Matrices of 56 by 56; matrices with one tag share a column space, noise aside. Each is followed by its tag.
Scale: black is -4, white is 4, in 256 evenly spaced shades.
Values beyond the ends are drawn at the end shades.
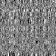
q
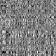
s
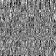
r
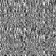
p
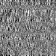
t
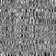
q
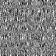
t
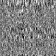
p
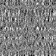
t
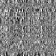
q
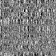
q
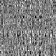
s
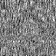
r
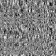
p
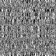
q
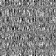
t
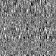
p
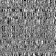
q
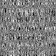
t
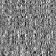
s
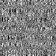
t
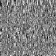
p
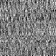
r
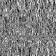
r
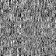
r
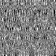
t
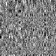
p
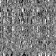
q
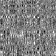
s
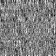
r
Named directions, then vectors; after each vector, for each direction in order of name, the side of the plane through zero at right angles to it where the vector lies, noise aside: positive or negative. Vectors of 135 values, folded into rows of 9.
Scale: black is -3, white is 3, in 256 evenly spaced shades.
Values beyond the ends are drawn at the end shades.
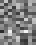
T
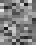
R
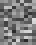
negative, positive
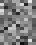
positive, positive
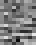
positive, negative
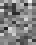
positive, positive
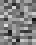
positive, negative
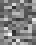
negative, positive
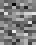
positive, negative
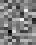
positive, negative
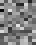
negative, negative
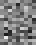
positive, negative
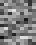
negative, negative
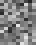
negative, negative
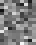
negative, negative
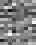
negative, positive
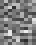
negative, positive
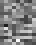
negative, positive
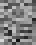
positive, negative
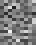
negative, positive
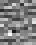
negative, positive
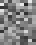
positive, positive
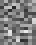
negative, positive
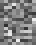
negative, positive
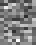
negative, positive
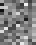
negative, negative
